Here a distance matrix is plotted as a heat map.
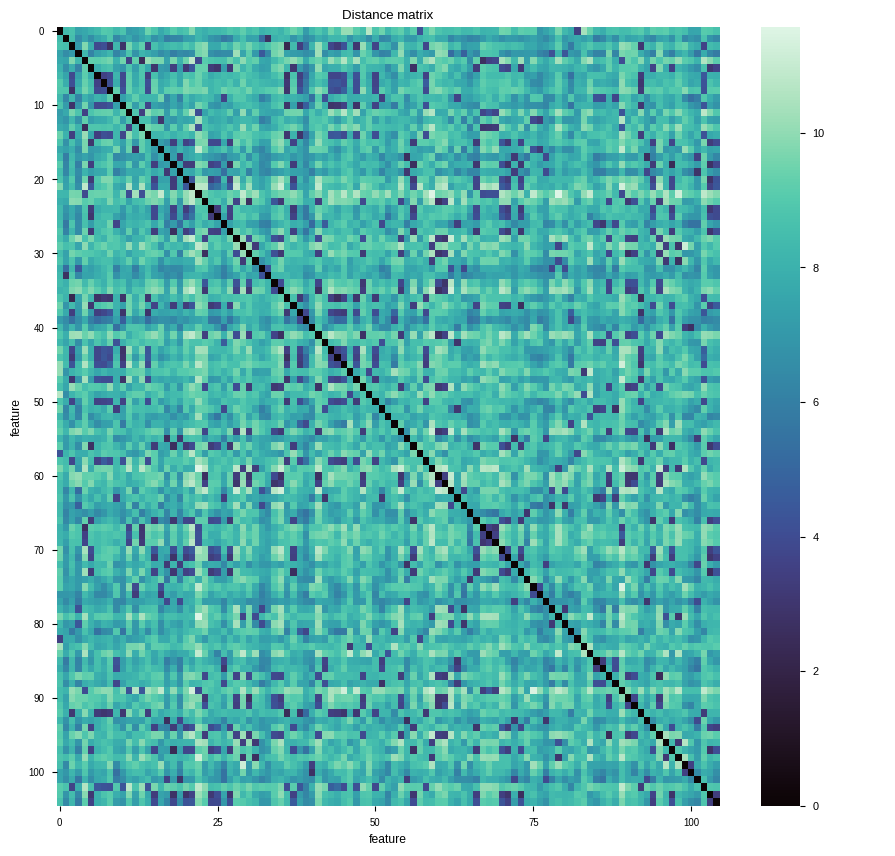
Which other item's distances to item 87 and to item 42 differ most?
95
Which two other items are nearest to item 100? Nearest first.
40, 99
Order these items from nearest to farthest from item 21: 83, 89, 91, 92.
92, 83, 91, 89
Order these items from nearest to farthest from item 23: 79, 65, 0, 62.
0, 65, 79, 62
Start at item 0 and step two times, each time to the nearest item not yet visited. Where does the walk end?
57
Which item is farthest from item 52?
22
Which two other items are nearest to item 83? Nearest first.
46, 49
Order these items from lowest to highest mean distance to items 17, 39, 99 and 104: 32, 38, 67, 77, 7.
77, 38, 32, 7, 67
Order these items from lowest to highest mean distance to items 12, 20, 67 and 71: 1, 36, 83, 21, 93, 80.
21, 1, 93, 80, 36, 83
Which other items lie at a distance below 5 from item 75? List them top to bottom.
12, 16, 76
